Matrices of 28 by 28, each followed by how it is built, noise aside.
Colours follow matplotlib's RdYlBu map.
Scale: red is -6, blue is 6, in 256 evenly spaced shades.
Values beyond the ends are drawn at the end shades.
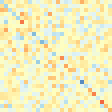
diagonal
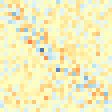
banded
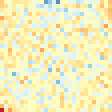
smooth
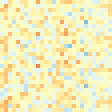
repeating rows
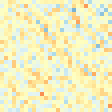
Toeplitz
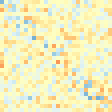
banded
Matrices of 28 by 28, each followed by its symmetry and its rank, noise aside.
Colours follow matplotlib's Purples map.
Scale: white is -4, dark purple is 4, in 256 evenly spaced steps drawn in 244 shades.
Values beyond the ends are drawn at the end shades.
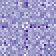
symmetric, rank five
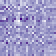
no symmetry, rank five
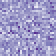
no symmetry, rank six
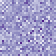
symmetric, rank five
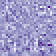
no symmetry, rank six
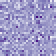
no symmetry, rank seven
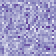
no symmetry, rank seven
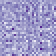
antisymmetric, rank six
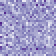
antisymmetric, rank six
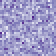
no symmetry, rank seven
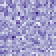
symmetric, rank six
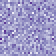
no symmetry, rank seven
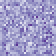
no symmetry, rank six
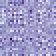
antisymmetric, rank six
